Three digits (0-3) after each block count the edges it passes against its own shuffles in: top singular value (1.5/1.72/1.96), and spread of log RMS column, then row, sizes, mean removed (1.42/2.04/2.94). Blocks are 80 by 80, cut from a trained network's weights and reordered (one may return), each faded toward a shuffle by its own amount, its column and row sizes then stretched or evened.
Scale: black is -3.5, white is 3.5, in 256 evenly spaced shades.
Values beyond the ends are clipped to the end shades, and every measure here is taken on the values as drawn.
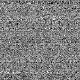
0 1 2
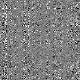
0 3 2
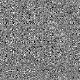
0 2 2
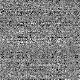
1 2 2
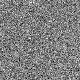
0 0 0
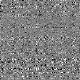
0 2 3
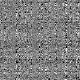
1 3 1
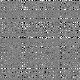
3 2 3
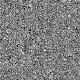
0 1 0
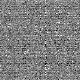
2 2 1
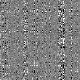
3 3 1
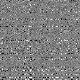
2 1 3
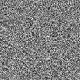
3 0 1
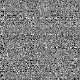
0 2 2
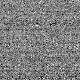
0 0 2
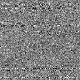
3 0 2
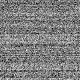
3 1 0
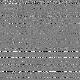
3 0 3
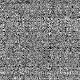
1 2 1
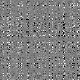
0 3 3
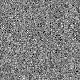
1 0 0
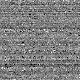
3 1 2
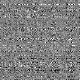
0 2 3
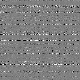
2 1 3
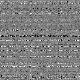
2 1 3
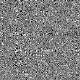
0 2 2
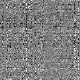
1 3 1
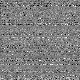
0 0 3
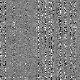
1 3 1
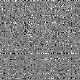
0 2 3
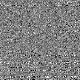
0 1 2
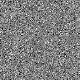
0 1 1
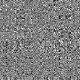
3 2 2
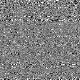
0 0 3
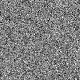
0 0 0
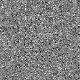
2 1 0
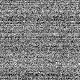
3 1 1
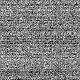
3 2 1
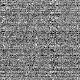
3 2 1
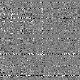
2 2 3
